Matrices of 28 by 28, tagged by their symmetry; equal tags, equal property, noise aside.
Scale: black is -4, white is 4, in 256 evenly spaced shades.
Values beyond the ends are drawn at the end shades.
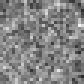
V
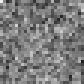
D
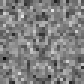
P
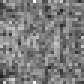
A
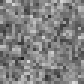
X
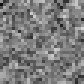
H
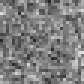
D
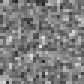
D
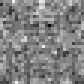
P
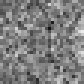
A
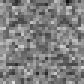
P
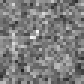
H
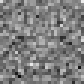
P
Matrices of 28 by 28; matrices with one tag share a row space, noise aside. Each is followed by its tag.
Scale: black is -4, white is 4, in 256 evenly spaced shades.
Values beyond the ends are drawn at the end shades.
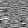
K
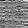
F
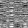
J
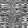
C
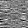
K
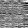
F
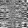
C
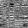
J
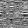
J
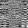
C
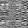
C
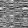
J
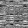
J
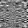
C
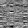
J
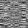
K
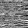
F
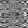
C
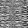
C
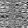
C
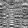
J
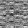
J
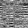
J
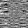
K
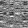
J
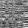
F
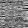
F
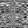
C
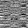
K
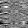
K
